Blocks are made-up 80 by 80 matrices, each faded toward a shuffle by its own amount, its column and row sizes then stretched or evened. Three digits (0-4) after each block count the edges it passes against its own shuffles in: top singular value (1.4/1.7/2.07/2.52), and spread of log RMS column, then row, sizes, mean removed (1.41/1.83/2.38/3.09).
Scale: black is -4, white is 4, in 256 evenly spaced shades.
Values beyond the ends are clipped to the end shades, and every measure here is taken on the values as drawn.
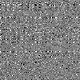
3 0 3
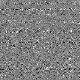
2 1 3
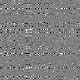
4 2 4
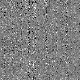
0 3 0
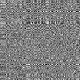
4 0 3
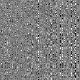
3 4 0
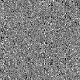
2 2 1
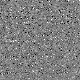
0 0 2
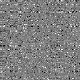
3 1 2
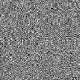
3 2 1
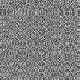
4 2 0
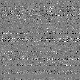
2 1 4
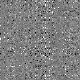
2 3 2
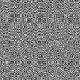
4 0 2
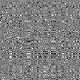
4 0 3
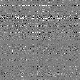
2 2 4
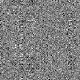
2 2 1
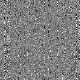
0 4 0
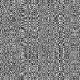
4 4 0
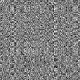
4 3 0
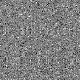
2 0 0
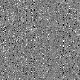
2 3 0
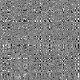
4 3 3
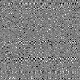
4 1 3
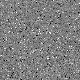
1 0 0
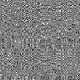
4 0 1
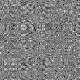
4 0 1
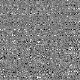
2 2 3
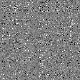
1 2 2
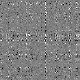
3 3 3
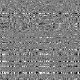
4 2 4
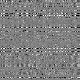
4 0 4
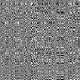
4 4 4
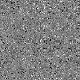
2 1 2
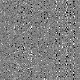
2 3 1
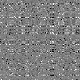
4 1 3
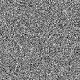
2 0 1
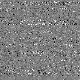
0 0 3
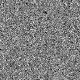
0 1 1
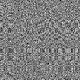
4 1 1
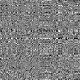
4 1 3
